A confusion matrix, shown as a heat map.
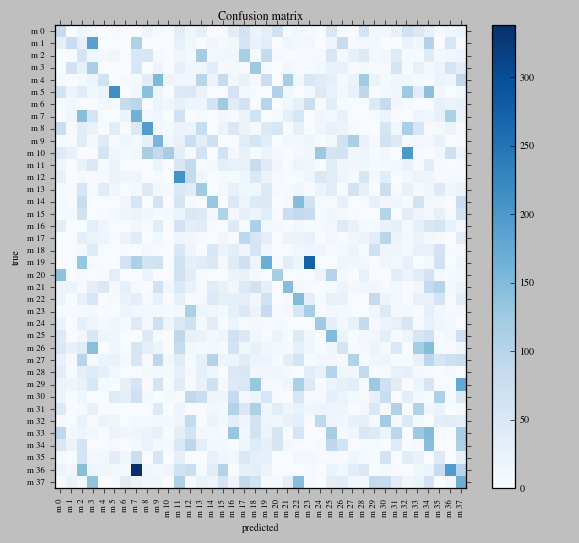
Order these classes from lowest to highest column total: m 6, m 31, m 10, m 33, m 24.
m 10, m 6, m 24, m 31, m 33
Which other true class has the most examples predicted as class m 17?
m 2
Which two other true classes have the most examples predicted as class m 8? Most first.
m 5, m 10
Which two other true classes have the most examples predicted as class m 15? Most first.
m 6, m 36
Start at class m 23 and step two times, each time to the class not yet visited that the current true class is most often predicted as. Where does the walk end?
m 11
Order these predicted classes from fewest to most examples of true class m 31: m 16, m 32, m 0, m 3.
m 32, m 3, m 0, m 16
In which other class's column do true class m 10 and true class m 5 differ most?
m 34
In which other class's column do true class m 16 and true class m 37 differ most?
m 22
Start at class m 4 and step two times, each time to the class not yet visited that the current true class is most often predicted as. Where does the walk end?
m 27
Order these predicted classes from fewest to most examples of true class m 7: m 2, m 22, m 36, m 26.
m 26, m 22, m 36, m 2
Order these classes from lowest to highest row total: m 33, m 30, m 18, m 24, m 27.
m 18, m 24, m 30, m 27, m 33
